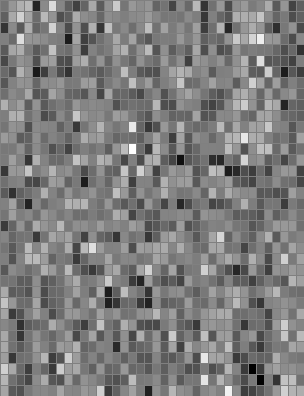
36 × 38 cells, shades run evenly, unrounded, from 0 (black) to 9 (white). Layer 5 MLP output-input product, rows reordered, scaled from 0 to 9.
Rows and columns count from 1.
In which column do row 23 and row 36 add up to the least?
31
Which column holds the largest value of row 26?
14
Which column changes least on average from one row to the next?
25
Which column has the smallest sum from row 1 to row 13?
9
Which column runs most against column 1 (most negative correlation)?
7
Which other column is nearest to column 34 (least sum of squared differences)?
30
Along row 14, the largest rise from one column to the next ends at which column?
20
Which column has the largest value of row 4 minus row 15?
23
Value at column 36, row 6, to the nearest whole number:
3
